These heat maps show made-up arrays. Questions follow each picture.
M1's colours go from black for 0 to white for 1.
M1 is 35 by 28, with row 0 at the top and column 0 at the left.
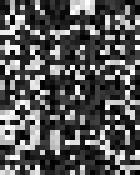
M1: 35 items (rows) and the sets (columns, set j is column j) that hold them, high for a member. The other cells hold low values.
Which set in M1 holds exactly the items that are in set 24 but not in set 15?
27
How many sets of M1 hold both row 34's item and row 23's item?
8
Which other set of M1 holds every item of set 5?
3
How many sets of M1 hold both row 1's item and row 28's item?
8
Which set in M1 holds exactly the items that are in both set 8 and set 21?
22
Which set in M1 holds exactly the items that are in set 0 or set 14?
2
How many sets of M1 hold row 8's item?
1
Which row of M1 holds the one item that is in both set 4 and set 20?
29
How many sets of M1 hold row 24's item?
4
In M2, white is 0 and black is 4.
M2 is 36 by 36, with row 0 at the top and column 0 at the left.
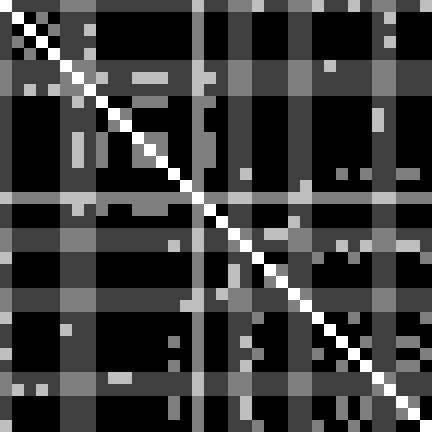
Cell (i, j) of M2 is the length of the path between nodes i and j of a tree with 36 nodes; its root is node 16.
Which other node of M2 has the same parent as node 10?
9
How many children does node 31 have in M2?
2
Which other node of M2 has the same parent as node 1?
3
